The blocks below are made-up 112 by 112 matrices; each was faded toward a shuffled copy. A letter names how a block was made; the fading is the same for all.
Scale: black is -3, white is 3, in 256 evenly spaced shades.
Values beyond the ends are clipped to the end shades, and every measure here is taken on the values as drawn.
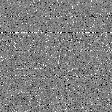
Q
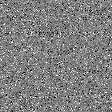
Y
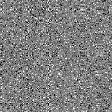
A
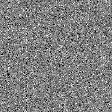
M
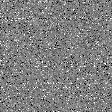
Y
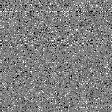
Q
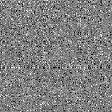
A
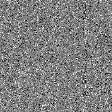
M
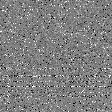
Y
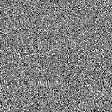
A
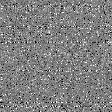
Q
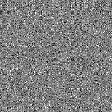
A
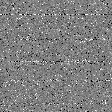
Y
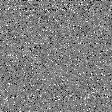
Y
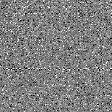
Q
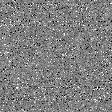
Y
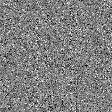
M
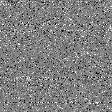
Y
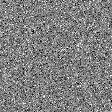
M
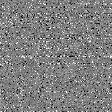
Q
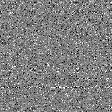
Q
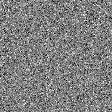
M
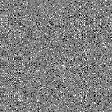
A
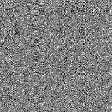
A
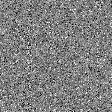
M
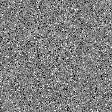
M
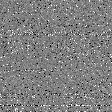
Y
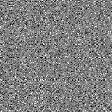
A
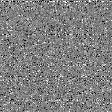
Q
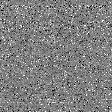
Y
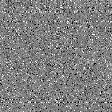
Q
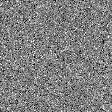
M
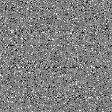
Q
